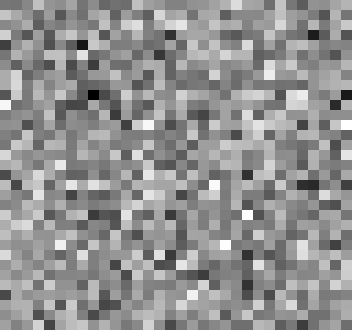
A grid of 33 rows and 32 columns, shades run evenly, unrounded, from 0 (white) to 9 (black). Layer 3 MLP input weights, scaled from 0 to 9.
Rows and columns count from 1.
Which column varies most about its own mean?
23
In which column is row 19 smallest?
20
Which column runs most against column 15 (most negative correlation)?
6
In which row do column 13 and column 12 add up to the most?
24
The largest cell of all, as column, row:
9, 10
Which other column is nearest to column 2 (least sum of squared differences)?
5
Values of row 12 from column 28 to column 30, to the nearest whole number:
4 3 4
